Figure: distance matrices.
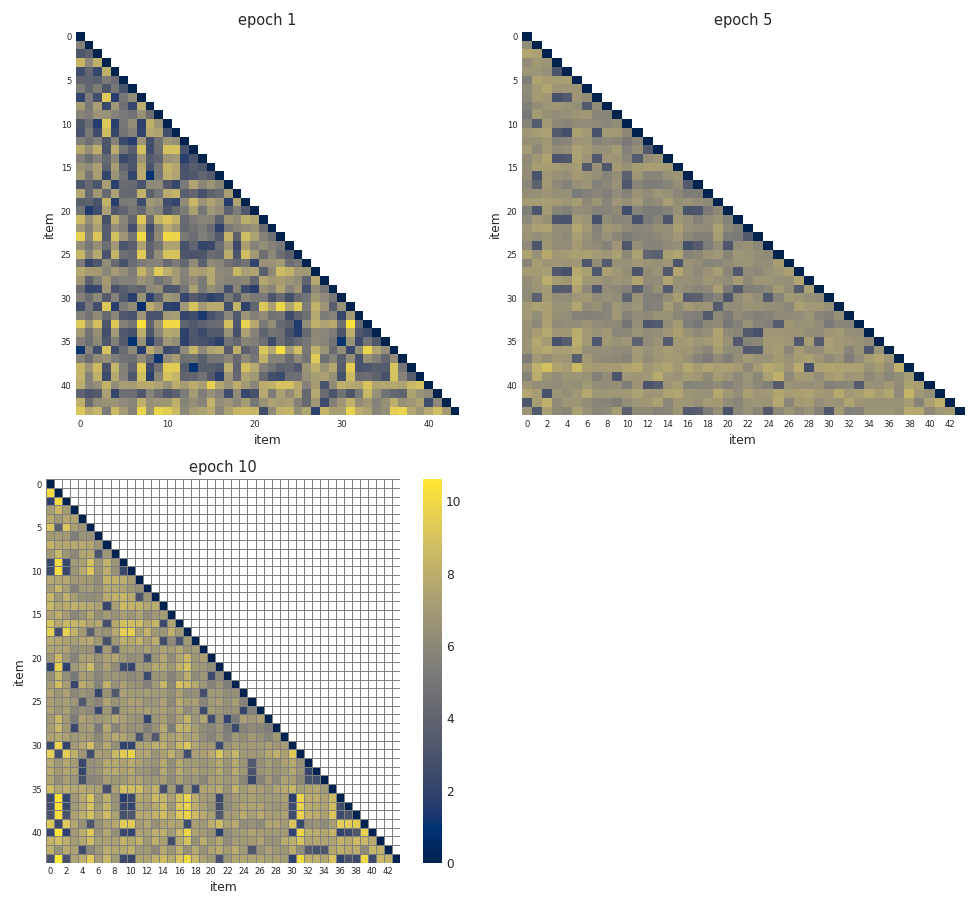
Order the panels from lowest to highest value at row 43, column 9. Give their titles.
epoch 10, epoch 5, epoch 1
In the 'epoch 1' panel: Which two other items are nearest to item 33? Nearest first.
25, 34
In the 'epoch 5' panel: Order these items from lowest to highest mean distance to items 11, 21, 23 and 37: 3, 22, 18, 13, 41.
3, 22, 18, 13, 41
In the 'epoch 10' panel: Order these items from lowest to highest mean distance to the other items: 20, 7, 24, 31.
24, 20, 7, 31
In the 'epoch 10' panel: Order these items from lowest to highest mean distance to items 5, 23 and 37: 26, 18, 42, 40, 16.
40, 26, 42, 18, 16
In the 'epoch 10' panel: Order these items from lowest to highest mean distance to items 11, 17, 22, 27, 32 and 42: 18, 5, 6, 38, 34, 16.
34, 5, 6, 18, 16, 38
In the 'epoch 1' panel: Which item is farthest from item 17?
33
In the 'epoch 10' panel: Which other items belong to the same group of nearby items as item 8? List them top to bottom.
6, 19, 24, 26
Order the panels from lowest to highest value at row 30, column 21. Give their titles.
epoch 10, epoch 1, epoch 5
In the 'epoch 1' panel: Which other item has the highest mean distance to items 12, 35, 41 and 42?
43
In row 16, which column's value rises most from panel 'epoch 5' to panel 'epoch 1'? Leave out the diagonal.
10
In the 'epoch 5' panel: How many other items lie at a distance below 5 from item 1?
7
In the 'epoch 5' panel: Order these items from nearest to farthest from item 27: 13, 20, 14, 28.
14, 20, 13, 28
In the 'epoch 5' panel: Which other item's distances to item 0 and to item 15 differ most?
42
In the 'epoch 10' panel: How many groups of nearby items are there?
9
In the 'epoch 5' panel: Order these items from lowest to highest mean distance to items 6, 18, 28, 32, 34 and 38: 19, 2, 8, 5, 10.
8, 10, 19, 5, 2
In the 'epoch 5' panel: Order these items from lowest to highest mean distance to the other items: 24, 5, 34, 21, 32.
21, 24, 32, 34, 5
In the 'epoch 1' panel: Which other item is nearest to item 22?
16
